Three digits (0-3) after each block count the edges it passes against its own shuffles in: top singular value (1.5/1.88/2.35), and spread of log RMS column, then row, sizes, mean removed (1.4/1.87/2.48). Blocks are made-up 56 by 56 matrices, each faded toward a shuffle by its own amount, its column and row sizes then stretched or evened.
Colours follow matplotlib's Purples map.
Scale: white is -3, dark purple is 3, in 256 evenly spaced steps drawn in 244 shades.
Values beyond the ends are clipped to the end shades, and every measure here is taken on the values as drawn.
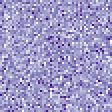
0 1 0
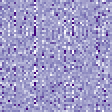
2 3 0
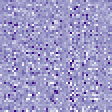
1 3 2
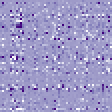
1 3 3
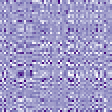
3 3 3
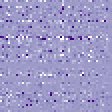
1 2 3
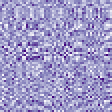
3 0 2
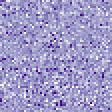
0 0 2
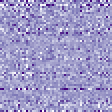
2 1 3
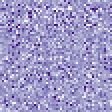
1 2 2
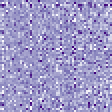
2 3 1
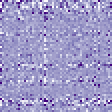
2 3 3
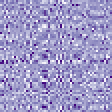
3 1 2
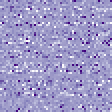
0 0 3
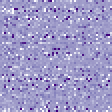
0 1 3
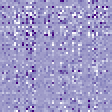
1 3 3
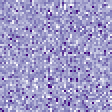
0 2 1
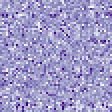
1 0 1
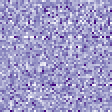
1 1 2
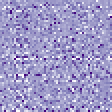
2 1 2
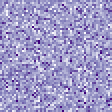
1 2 0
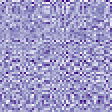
3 2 3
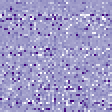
0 0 3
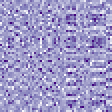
3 1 1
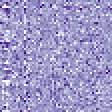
1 2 1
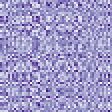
3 3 2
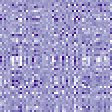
3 3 3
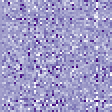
1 3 2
